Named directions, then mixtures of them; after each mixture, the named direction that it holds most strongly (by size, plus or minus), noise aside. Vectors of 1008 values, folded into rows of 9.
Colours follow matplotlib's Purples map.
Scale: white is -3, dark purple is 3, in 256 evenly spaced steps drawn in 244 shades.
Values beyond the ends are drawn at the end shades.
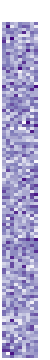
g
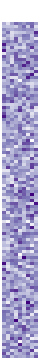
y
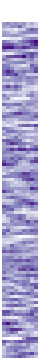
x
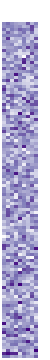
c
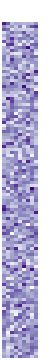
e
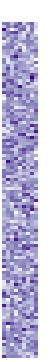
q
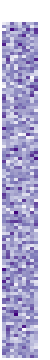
q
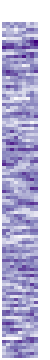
x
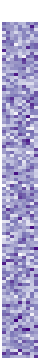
c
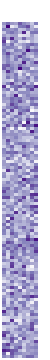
g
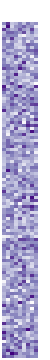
g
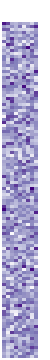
e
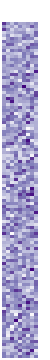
e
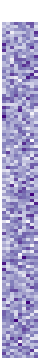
y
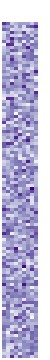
e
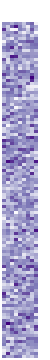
q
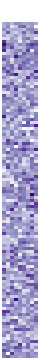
y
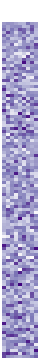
c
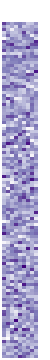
e
